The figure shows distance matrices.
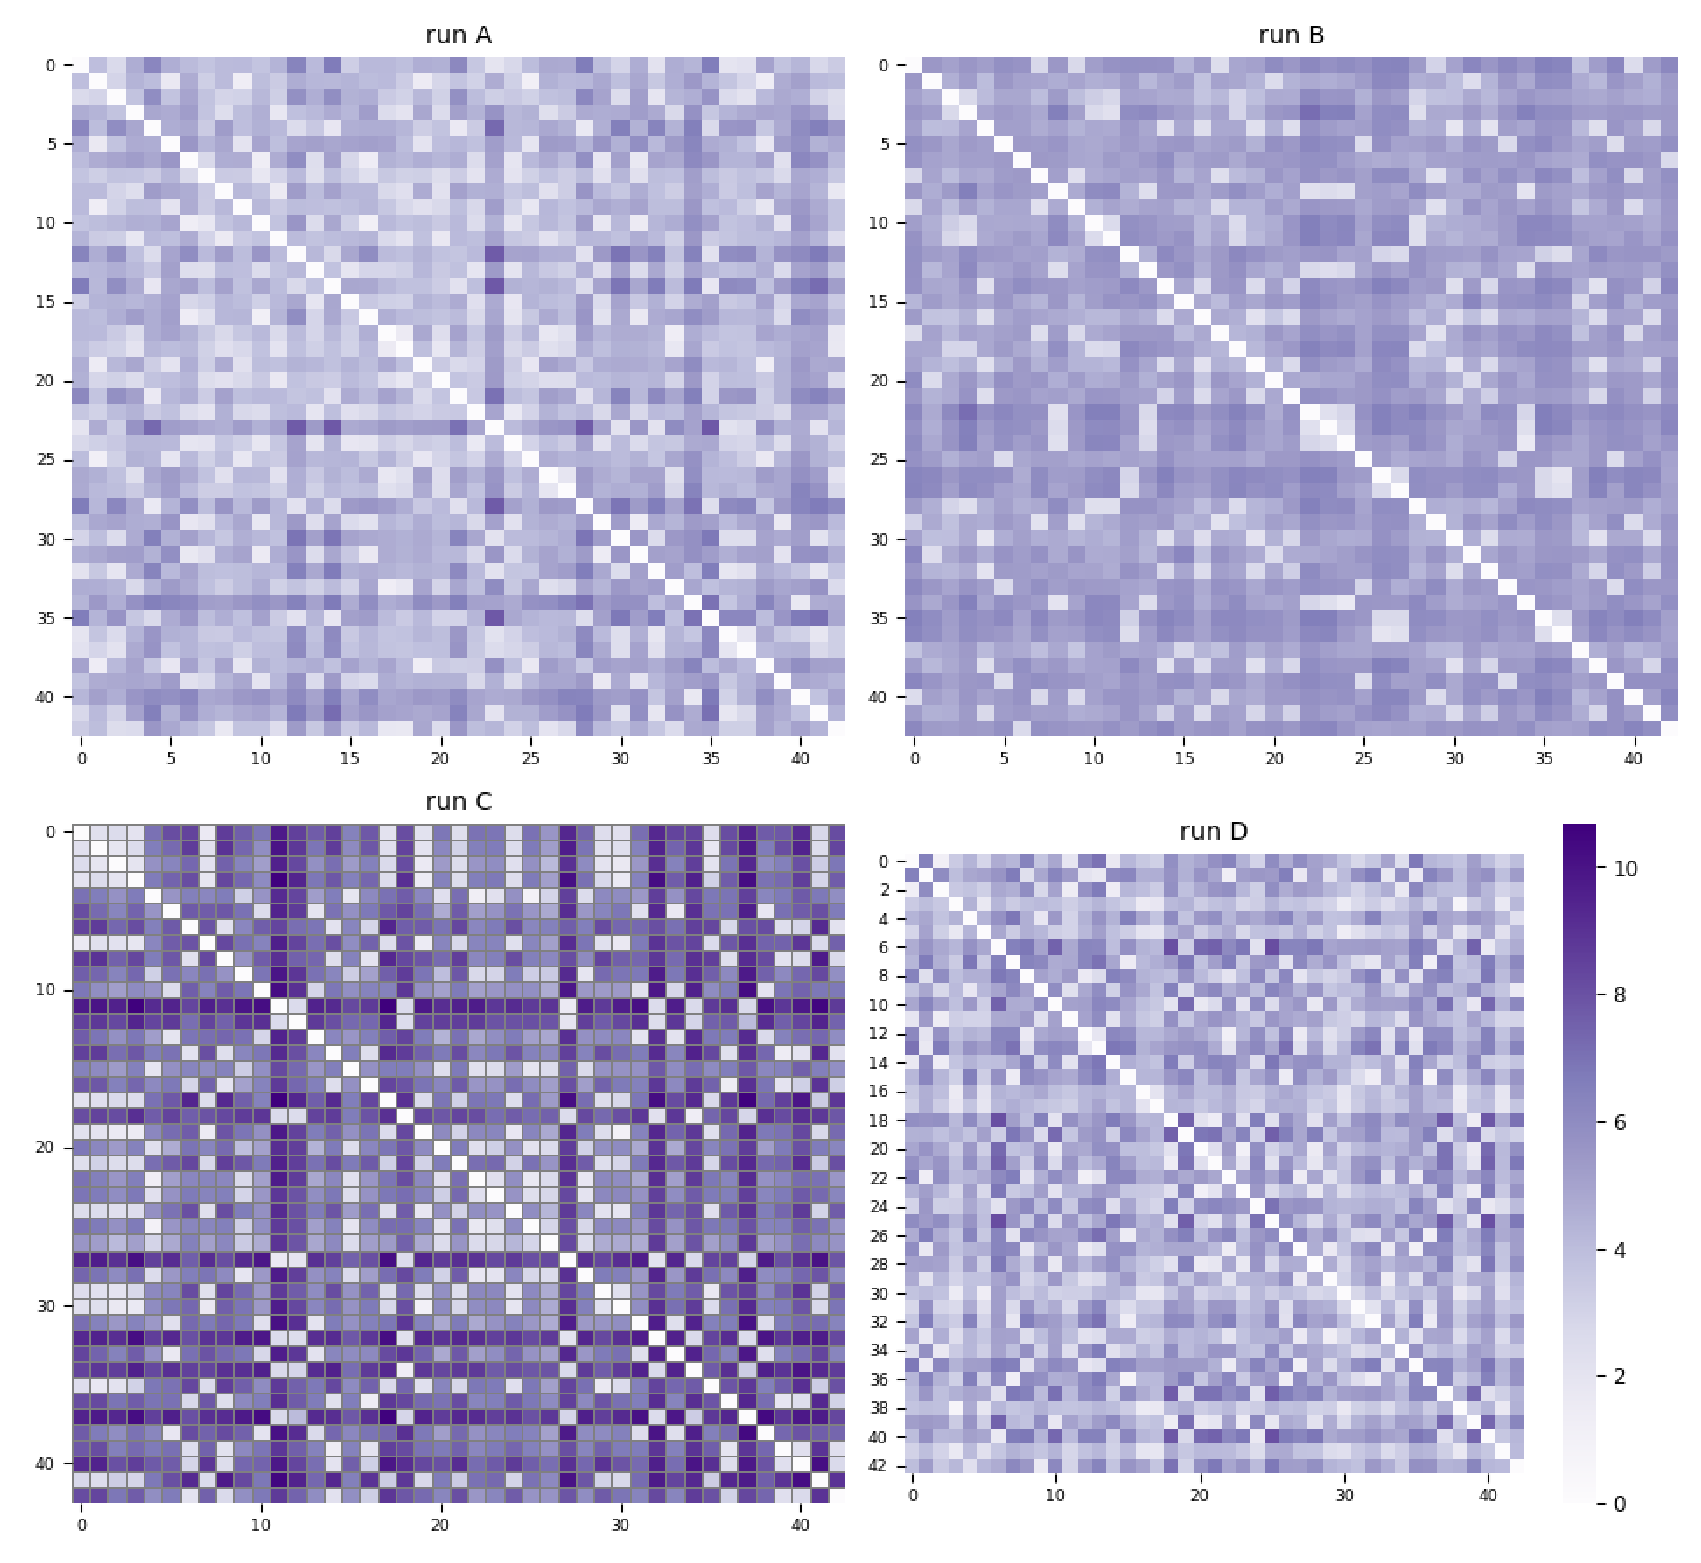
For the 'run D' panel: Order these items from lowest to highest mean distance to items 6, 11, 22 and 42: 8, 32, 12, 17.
17, 12, 8, 32
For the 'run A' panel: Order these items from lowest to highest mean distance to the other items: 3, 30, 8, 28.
8, 3, 30, 28
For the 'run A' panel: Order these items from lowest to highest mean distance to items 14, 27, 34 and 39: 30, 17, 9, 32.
17, 9, 32, 30
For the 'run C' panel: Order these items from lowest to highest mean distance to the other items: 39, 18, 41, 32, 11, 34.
39, 41, 18, 34, 32, 11
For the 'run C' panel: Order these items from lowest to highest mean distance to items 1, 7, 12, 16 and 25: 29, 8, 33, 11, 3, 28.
29, 3, 28, 8, 33, 11
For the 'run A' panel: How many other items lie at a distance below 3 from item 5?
5
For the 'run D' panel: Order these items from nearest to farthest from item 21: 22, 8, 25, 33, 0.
25, 8, 33, 22, 0
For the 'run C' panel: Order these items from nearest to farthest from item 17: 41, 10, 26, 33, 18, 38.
41, 26, 10, 38, 33, 18
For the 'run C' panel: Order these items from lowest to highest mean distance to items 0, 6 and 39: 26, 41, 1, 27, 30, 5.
30, 26, 1, 41, 5, 27
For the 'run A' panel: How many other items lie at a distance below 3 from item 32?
7
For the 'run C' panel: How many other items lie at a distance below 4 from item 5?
5
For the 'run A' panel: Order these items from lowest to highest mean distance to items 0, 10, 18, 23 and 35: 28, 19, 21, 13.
13, 19, 21, 28
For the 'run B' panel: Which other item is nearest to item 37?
15
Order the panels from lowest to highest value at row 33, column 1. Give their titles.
run D, run A, run B, run C
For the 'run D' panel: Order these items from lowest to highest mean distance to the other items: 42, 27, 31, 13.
31, 27, 42, 13
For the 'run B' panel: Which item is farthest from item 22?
3
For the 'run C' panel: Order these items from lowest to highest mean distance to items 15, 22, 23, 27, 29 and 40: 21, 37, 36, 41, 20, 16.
20, 16, 36, 21, 41, 37
